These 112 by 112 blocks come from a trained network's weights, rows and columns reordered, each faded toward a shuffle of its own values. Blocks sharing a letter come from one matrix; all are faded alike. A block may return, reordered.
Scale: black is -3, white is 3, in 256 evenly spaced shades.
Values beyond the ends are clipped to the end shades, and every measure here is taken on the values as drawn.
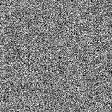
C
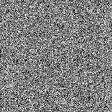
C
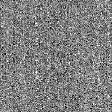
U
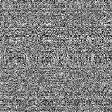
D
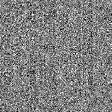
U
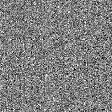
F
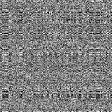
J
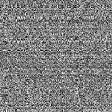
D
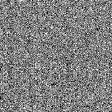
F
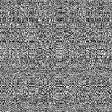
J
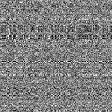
J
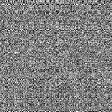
J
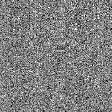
F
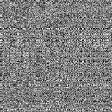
J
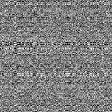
J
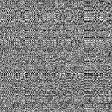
J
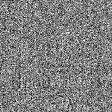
C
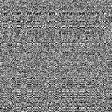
J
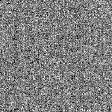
F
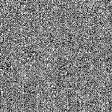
F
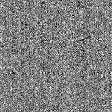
U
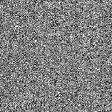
F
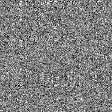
F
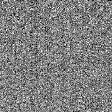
F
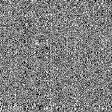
U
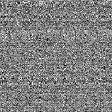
D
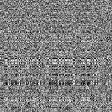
J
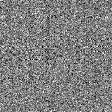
F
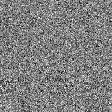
C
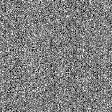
U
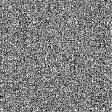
F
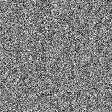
C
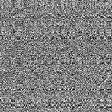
J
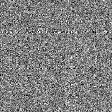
F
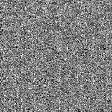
U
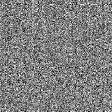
F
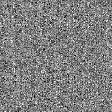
U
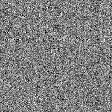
F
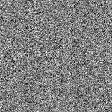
C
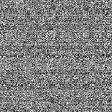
D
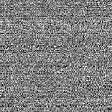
D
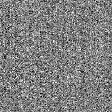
U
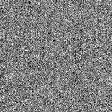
C
